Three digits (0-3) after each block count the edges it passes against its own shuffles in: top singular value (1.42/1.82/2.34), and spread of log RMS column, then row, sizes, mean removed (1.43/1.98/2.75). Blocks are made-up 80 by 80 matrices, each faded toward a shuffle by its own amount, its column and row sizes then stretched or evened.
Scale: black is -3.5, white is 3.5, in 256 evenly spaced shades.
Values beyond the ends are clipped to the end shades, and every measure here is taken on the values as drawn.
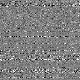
2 0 3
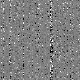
1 3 0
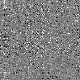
1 2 2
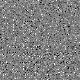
1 1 1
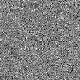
2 0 0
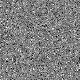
0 1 0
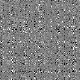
1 3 2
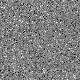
0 0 0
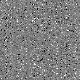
1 2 1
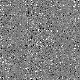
0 2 1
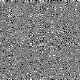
2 2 2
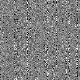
2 3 0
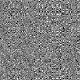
3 2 1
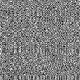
3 0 0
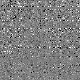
0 2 3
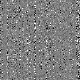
0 3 1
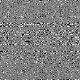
2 1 3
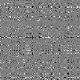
3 2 3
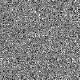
0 2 2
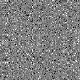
2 1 0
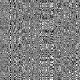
3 3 0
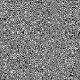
2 2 0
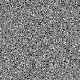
2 0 0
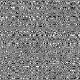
3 0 3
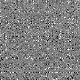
2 1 2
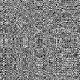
3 2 1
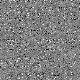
0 1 2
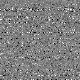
0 0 3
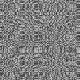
3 1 0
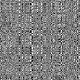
3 3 1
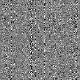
1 3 1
